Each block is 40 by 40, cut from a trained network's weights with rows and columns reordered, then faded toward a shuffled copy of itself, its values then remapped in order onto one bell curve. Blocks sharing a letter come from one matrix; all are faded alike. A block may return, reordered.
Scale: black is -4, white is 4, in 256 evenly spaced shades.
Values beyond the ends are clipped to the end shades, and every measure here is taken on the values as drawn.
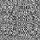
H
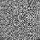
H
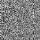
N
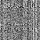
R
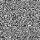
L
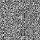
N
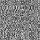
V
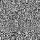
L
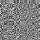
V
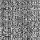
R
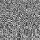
H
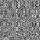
V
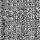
R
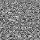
L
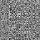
N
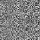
N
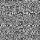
L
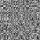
V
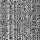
R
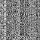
R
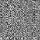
N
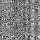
R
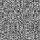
H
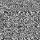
L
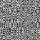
V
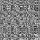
H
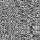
H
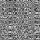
H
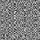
V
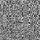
N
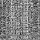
R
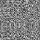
H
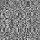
V
